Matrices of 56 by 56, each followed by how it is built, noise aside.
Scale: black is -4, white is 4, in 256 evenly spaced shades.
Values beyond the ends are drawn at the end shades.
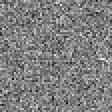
noise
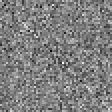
diagonal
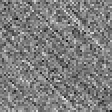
Toeplitz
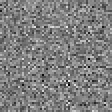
low rank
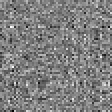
low rank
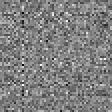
low rank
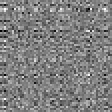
low rank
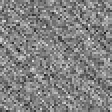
Toeplitz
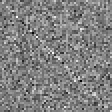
diagonal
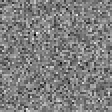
noise
